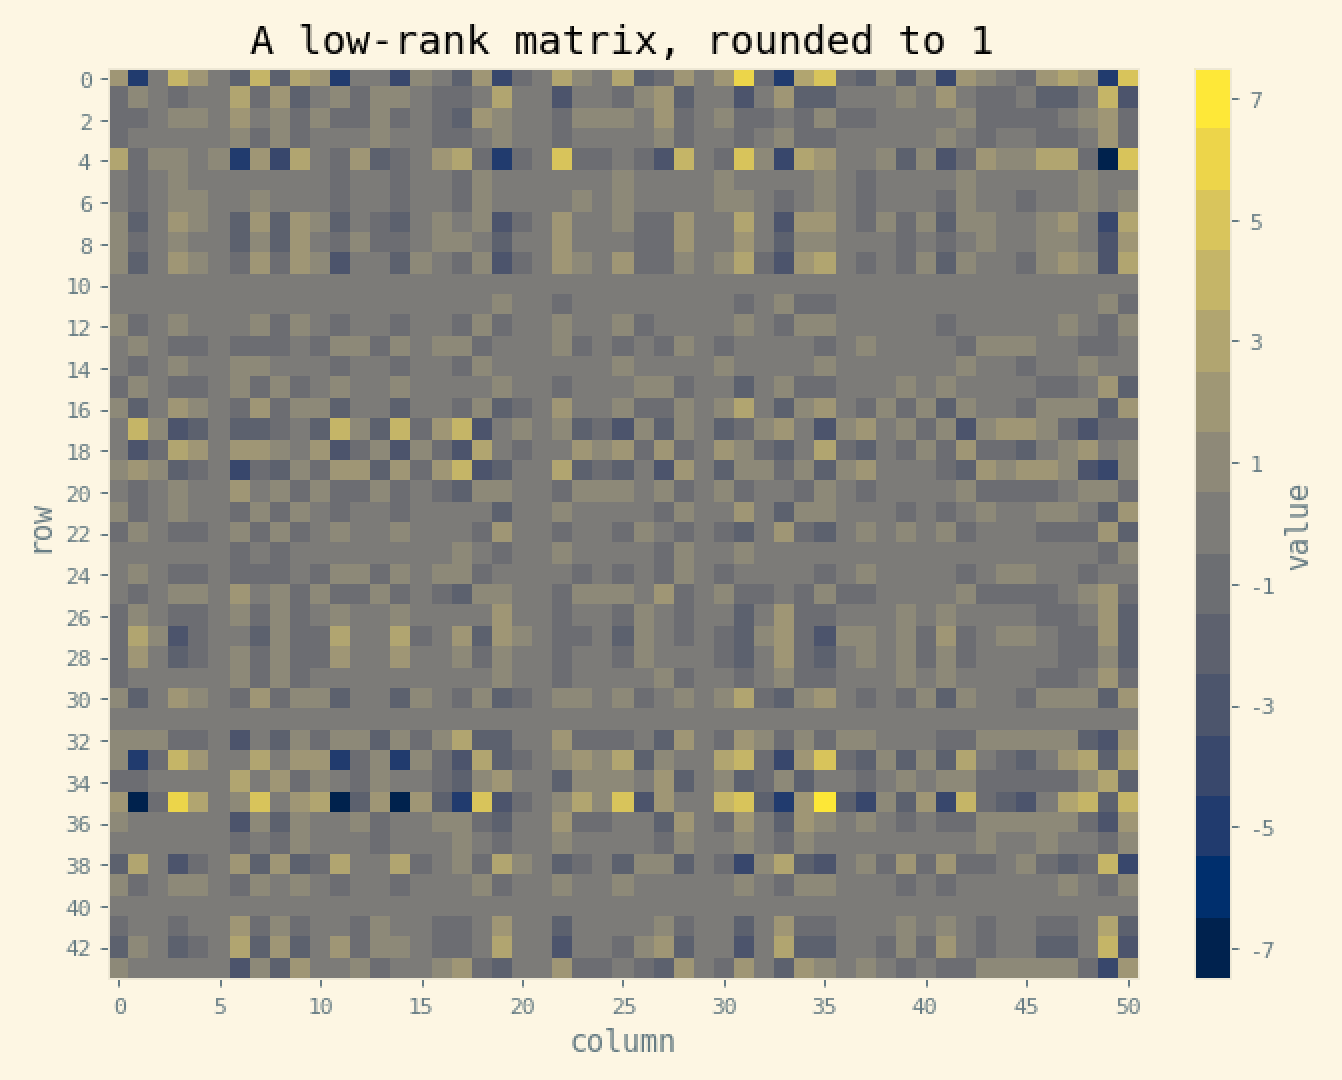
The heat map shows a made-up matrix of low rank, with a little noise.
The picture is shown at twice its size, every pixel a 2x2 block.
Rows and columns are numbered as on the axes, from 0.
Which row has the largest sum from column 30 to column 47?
4
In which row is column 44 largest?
17
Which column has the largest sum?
31
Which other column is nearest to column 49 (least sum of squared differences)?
19
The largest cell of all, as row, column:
35, 35
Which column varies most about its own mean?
49
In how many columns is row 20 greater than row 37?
17
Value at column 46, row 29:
-1
